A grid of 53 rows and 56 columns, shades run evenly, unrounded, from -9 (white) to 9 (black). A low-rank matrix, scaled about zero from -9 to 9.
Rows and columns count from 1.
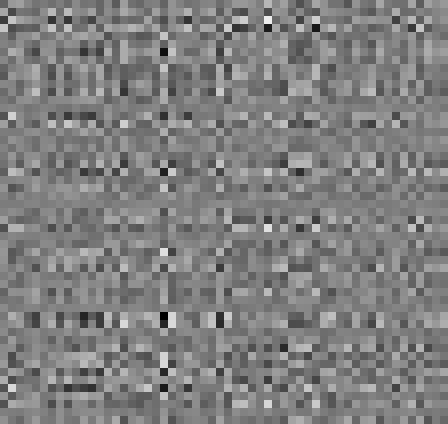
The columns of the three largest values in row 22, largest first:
21, 38, 11
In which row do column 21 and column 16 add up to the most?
49
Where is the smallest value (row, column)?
3, 34
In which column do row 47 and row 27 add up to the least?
22
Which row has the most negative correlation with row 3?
48
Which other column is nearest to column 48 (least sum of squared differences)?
54
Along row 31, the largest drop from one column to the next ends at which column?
53
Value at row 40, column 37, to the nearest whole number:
2
